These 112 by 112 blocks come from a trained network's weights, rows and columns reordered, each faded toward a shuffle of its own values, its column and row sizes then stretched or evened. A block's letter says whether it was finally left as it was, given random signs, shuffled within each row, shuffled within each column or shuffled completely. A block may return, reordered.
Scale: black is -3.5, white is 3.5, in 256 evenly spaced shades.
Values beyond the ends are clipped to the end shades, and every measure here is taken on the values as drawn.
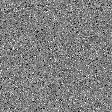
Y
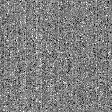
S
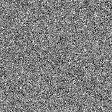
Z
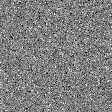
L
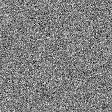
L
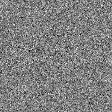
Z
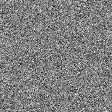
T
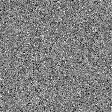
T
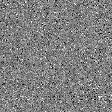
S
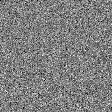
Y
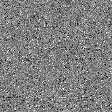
S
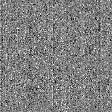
S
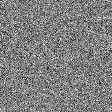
Z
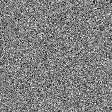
Y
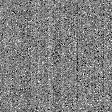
T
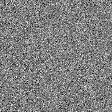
Z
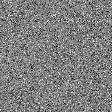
Z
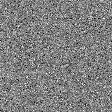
Y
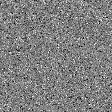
Y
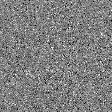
Z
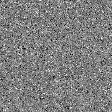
Z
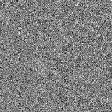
S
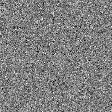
Z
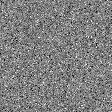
L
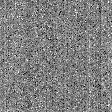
T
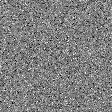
L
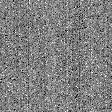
T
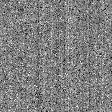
T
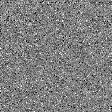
S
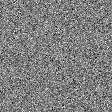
T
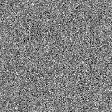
S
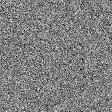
Y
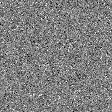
L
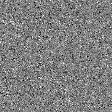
Z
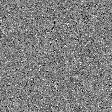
Y
